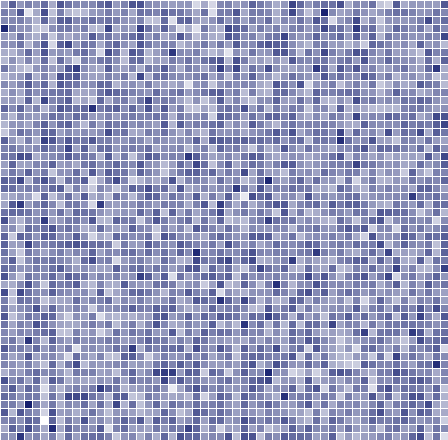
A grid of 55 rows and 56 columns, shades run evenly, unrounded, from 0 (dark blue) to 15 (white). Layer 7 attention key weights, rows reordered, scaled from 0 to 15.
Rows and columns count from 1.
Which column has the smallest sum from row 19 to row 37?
25
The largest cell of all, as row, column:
53, 6
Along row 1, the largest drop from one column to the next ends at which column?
50
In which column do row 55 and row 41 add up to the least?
31
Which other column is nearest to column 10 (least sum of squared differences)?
16
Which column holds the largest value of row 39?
12
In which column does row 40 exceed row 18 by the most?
9
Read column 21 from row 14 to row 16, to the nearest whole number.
4 6 4
